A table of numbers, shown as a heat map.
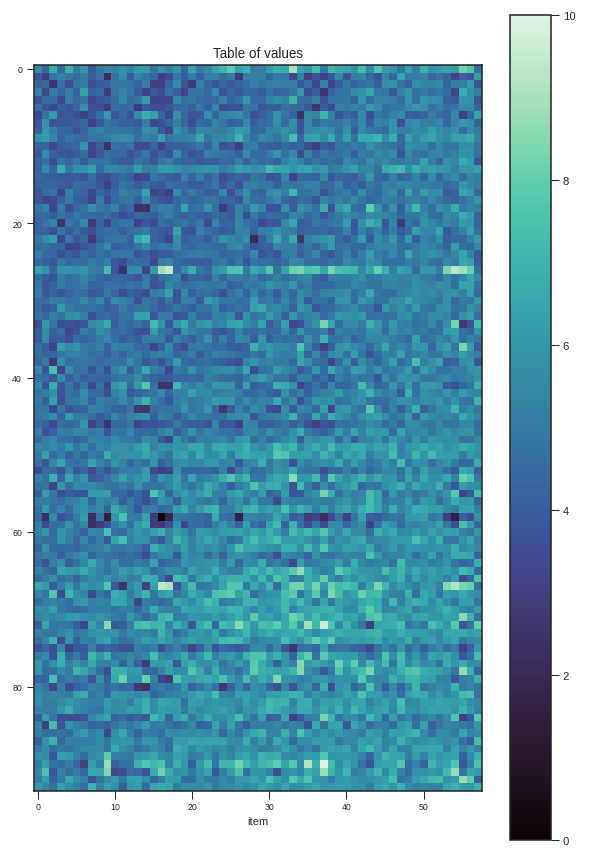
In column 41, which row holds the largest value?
77
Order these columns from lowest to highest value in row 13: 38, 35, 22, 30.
38, 22, 35, 30
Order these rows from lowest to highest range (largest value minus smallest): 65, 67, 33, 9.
9, 65, 33, 67
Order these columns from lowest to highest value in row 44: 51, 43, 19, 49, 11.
11, 51, 19, 49, 43
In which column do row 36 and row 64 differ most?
55
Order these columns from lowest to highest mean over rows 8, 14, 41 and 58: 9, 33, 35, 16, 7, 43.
16, 9, 7, 35, 33, 43
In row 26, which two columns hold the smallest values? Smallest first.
11, 14
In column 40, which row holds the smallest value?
58
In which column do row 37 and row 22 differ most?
34
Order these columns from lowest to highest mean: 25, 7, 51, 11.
7, 11, 25, 51
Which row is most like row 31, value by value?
40
